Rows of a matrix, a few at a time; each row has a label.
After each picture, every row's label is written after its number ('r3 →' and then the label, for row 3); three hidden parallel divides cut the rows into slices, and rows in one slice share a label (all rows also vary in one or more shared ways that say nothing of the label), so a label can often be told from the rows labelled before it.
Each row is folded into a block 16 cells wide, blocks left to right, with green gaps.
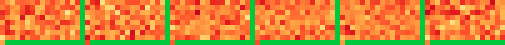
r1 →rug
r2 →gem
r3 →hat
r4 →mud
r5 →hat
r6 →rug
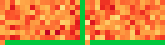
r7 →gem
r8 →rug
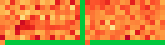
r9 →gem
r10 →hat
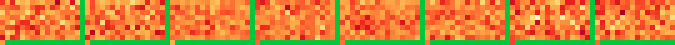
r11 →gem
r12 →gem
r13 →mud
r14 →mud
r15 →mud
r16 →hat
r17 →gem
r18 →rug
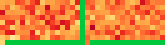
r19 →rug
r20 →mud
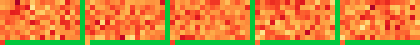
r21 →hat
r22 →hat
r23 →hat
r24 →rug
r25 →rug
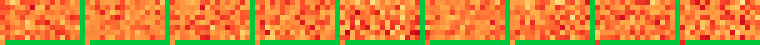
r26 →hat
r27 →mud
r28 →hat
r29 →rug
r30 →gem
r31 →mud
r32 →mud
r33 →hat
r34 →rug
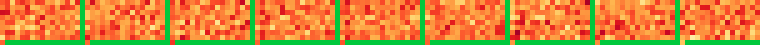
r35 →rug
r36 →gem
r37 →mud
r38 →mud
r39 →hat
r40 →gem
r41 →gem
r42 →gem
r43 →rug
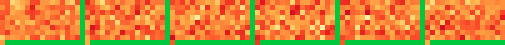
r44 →hat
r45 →mud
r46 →gem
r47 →gem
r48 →mud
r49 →mud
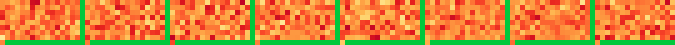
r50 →rug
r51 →gem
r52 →gem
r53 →rug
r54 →gem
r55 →hat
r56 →hat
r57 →gem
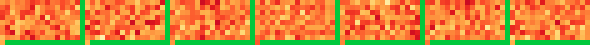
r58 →rug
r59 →rug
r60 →rug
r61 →mud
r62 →gem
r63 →rug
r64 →rug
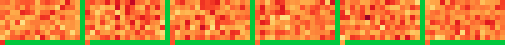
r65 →rug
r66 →rug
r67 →hat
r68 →hat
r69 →rug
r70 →hat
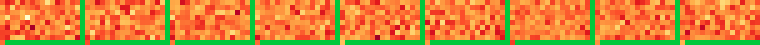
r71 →mud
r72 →mud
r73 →mud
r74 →gem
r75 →rug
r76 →gem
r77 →mud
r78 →rug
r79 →gem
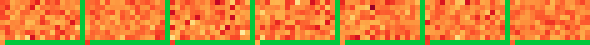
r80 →hat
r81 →mud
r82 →rug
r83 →mud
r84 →hat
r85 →mud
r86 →hat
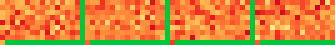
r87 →gem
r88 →hat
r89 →hat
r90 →rug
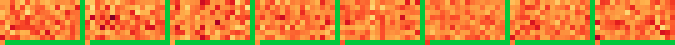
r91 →gem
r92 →mud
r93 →hat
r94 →hat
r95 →hat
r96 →mud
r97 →gem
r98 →gem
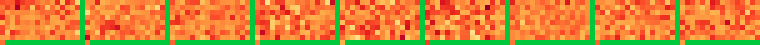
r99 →hat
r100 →gem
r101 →hat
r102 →hat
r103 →hat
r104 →rug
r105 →hat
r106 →hat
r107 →mud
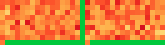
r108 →mud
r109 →rug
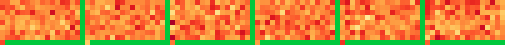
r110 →mud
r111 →hat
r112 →gem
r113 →mud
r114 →hat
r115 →rug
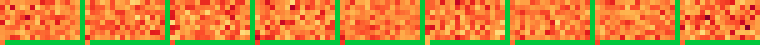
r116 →hat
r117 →gem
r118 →rug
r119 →gem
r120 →mud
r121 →rug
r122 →mud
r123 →mud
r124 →rug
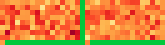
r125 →gem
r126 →rug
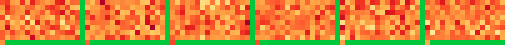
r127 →mud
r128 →rug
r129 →gem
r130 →hat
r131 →rug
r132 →rug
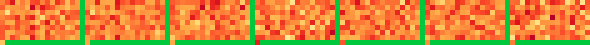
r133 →mud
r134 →hat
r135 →rug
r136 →gem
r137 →rug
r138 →hat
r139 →rug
